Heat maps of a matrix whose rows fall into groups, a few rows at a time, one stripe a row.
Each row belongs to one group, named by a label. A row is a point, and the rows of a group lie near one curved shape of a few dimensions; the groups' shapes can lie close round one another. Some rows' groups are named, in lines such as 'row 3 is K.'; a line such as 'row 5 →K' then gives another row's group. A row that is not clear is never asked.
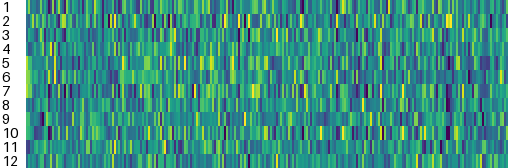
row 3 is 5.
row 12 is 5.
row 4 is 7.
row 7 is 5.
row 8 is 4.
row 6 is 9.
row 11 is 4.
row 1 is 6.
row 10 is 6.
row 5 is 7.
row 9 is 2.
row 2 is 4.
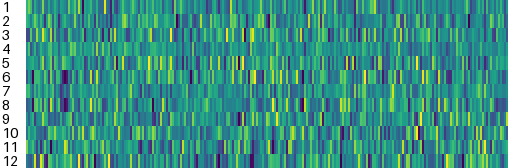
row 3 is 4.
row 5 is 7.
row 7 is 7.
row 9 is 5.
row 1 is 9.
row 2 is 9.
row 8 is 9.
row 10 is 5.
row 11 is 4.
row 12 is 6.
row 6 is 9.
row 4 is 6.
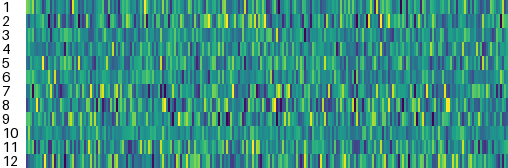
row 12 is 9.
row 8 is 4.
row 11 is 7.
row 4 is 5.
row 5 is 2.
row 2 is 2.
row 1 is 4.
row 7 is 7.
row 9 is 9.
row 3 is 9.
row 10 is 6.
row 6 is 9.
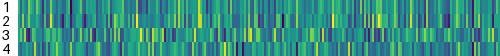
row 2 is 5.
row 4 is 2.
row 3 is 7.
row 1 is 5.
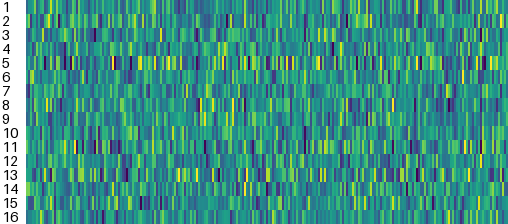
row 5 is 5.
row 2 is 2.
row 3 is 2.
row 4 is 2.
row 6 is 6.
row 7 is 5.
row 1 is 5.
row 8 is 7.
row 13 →9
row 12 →5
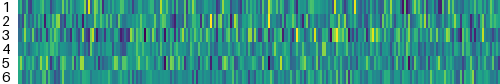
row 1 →6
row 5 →9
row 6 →7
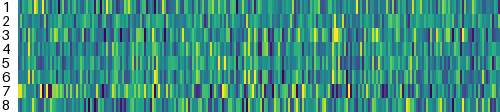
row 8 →6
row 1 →4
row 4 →4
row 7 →9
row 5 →2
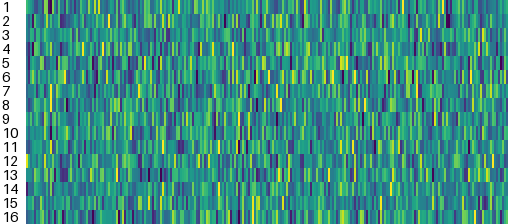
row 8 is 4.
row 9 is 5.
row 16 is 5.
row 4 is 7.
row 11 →9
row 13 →7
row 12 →7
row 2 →4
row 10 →4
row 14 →9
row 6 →6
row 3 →5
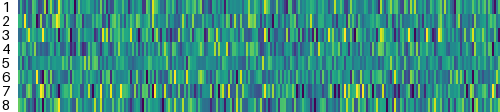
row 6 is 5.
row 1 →6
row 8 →4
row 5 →6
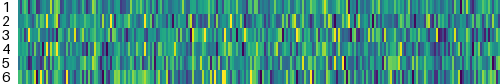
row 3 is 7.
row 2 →5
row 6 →9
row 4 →2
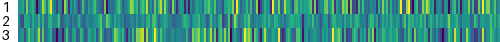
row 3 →4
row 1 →5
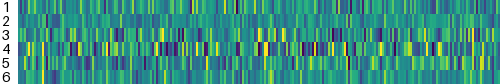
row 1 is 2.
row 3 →5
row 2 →7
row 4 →4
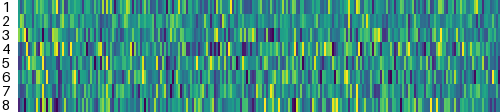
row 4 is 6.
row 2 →9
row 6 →6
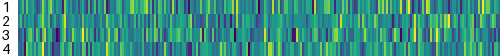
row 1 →5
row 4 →7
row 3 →9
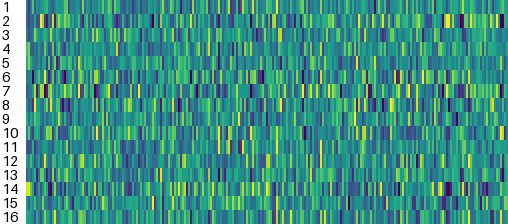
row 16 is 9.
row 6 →9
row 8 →4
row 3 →4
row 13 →6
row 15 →2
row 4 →7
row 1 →9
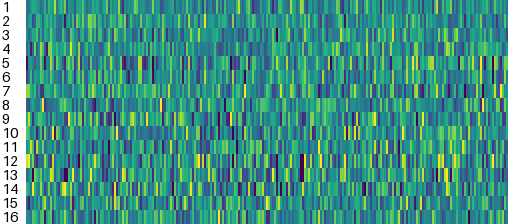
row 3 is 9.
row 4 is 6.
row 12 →7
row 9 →9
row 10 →7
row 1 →5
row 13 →9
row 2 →2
